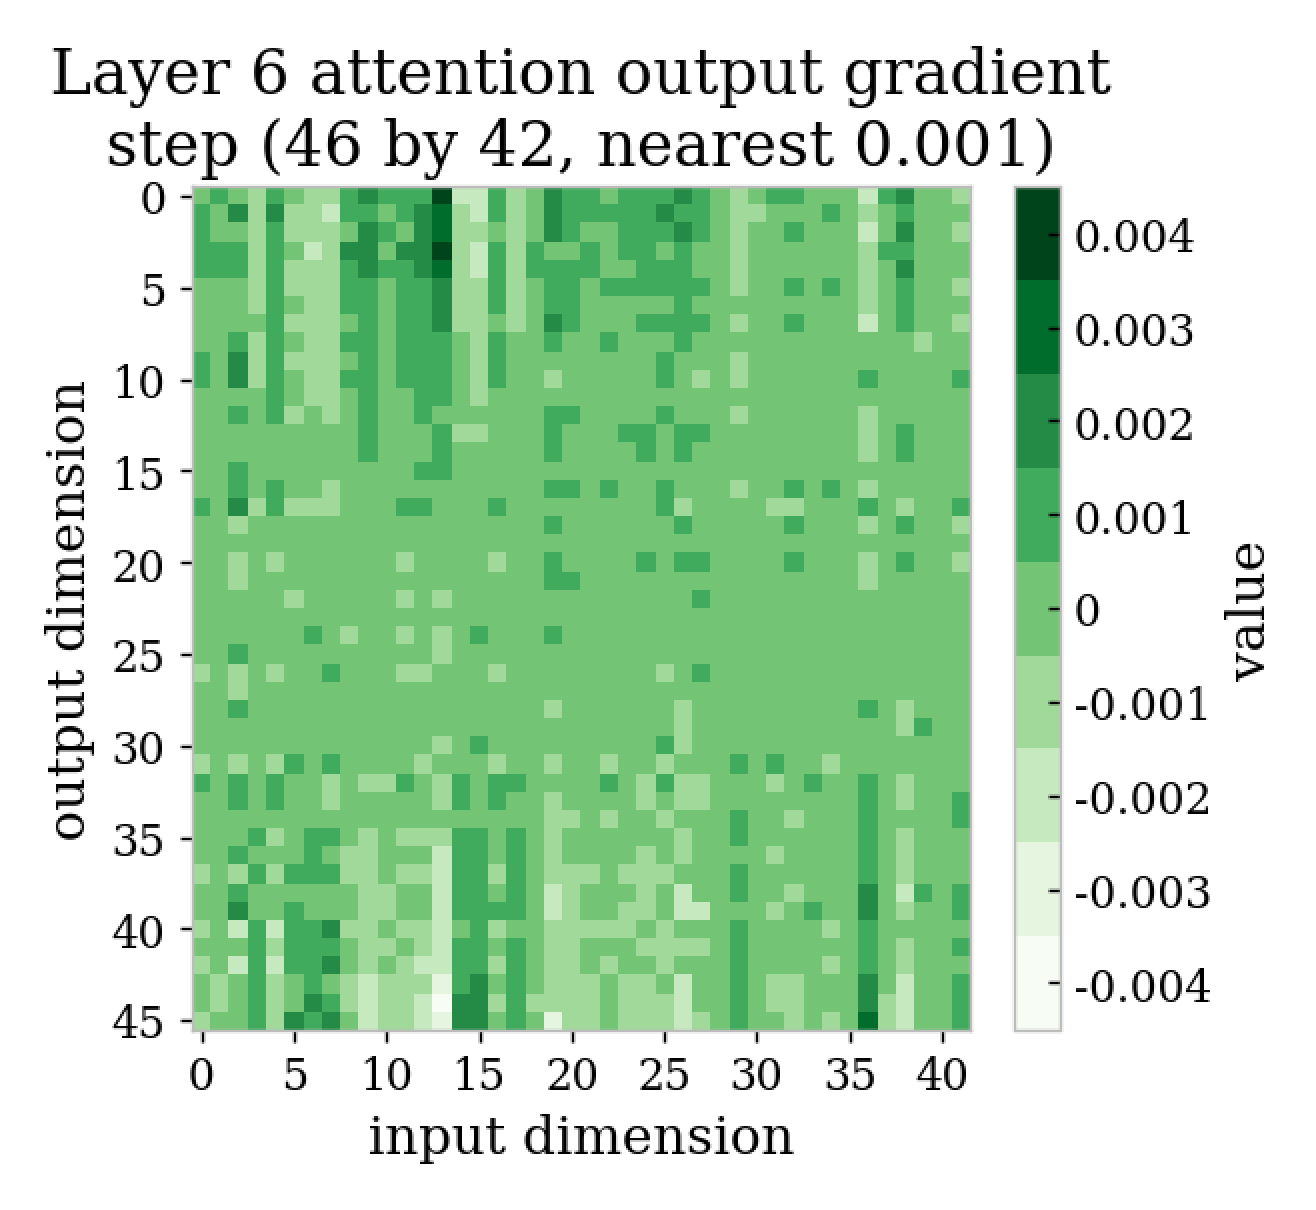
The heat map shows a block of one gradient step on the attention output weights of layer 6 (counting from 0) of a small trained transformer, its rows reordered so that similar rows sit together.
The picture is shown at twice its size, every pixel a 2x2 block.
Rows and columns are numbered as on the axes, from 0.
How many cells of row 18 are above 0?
4
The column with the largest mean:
2
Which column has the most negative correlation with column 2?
7
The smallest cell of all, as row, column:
44, 13
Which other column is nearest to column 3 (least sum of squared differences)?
6
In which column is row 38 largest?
36
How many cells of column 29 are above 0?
11
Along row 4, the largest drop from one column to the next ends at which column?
14
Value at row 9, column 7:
-0.001
